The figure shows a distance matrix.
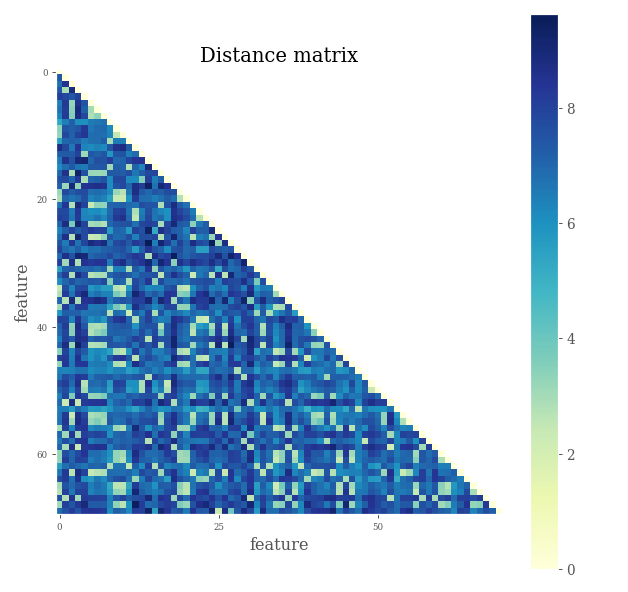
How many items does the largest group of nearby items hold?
16
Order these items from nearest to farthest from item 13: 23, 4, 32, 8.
4, 8, 23, 32
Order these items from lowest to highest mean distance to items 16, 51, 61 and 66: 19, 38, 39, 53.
19, 53, 38, 39
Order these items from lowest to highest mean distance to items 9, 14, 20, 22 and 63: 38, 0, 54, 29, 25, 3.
0, 54, 29, 38, 25, 3
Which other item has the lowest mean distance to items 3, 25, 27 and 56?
69
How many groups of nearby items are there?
9
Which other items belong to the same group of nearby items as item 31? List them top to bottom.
8, 11, 15, 33, 38, 62
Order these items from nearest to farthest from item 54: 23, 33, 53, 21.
21, 53, 23, 33
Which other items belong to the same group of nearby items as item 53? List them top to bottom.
28, 47
